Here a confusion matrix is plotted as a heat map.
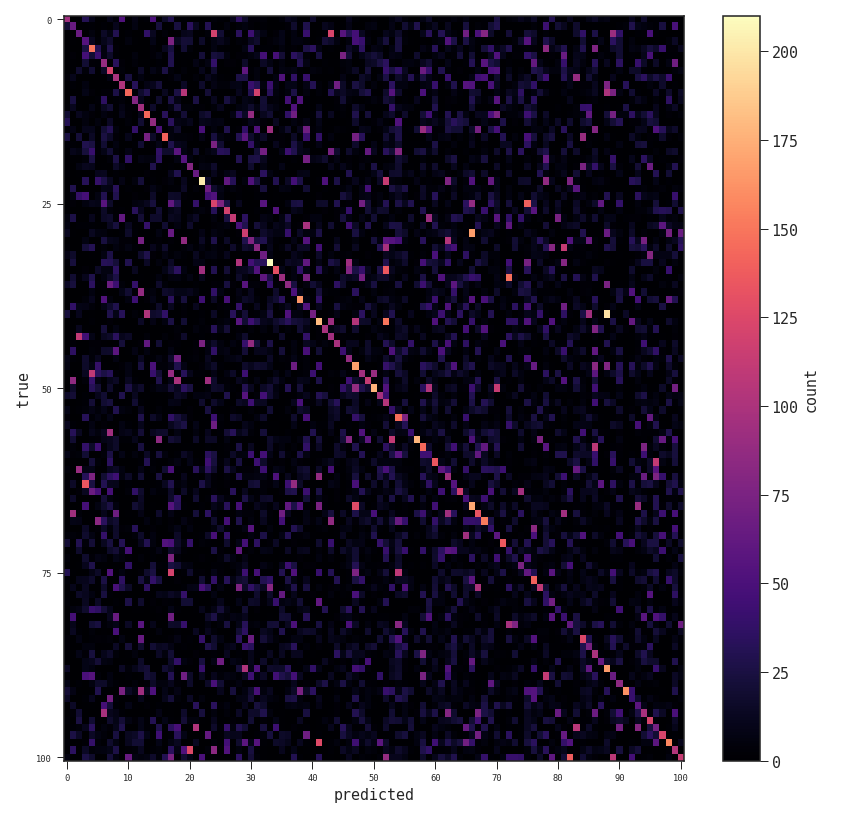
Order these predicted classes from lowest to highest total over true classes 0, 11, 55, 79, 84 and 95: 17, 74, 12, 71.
71, 74, 17, 12
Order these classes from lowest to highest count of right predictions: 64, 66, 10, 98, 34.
64, 34, 10, 98, 66
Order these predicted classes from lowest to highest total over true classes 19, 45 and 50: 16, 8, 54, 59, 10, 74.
16, 74, 54, 10, 8, 59
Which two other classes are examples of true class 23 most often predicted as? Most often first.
83, 49
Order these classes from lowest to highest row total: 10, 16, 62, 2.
16, 62, 10, 2
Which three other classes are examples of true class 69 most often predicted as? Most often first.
76, 30, 99
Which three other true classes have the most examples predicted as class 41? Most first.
98, 62, 66
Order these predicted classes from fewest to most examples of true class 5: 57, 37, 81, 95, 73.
73, 57, 37, 95, 81
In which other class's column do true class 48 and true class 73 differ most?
4
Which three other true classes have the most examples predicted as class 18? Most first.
49, 46, 96
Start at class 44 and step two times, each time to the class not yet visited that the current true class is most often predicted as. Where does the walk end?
62
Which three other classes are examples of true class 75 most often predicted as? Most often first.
17, 54, 47
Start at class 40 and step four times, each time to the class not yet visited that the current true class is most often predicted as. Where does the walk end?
47
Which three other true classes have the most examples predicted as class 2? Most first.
43, 61, 24
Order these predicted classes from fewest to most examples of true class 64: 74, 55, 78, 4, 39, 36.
78, 55, 36, 39, 4, 74
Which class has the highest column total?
52
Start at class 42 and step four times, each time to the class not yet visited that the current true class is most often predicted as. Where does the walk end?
6
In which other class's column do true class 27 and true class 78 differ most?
59
